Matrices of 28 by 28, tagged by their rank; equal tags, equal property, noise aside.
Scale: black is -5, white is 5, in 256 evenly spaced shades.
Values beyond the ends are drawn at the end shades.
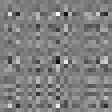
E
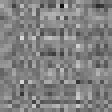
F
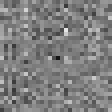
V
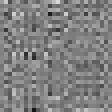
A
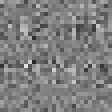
V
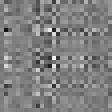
E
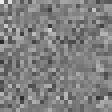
V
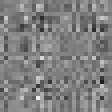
F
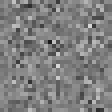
V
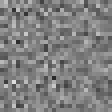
V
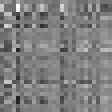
E
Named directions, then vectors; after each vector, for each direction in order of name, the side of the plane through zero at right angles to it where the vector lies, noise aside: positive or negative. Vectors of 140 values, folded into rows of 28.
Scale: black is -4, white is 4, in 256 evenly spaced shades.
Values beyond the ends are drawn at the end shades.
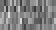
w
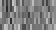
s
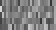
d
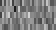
positive, negative, positive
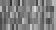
positive, positive, negative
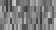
positive, positive, positive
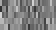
negative, positive, positive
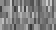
negative, negative, positive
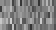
negative, negative, positive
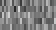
positive, negative, positive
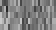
negative, positive, positive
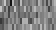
positive, positive, negative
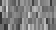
positive, negative, negative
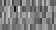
positive, negative, positive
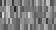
positive, negative, positive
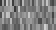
positive, negative, positive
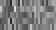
positive, positive, negative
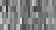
negative, positive, positive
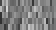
positive, negative, negative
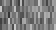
positive, positive, negative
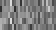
negative, negative, positive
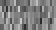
positive, positive, positive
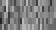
positive, negative, negative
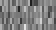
negative, negative, negative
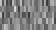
negative, positive, negative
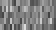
negative, negative, negative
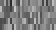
positive, positive, negative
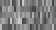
negative, negative, positive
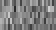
negative, negative, positive
